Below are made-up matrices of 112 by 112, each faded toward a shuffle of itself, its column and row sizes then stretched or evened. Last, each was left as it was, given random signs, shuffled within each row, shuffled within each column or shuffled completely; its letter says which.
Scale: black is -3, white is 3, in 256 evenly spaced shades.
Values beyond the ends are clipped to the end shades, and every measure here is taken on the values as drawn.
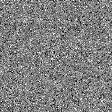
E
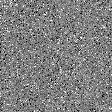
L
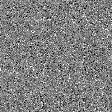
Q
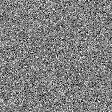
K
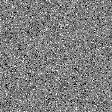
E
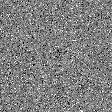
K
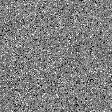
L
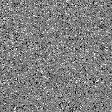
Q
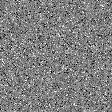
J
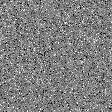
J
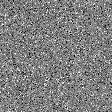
J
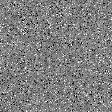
E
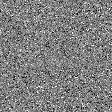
K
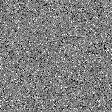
K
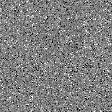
Q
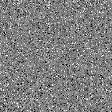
Q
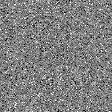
Q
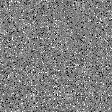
Q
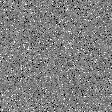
K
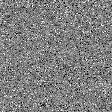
K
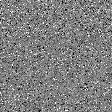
K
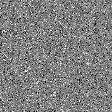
E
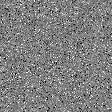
J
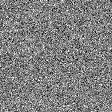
K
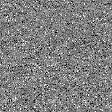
Q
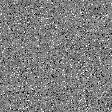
E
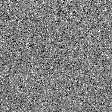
K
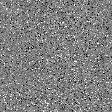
E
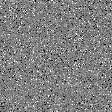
E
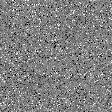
E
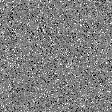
L
